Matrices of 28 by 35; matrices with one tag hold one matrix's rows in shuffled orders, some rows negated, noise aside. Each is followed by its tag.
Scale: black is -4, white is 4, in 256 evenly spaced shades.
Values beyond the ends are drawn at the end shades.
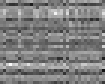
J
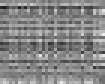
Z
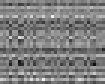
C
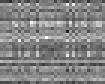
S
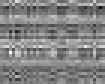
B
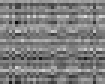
B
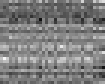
Z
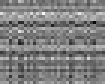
C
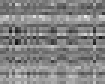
B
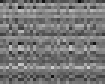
C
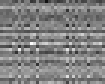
S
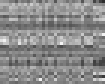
Z
